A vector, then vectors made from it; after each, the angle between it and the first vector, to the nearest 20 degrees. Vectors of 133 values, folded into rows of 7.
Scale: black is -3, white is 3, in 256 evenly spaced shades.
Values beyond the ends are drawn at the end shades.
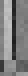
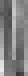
140 degrees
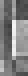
140 degrees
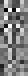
60 degrees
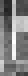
140 degrees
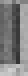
80 degrees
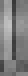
20 degrees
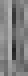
40 degrees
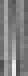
80 degrees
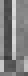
160 degrees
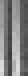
120 degrees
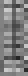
60 degrees
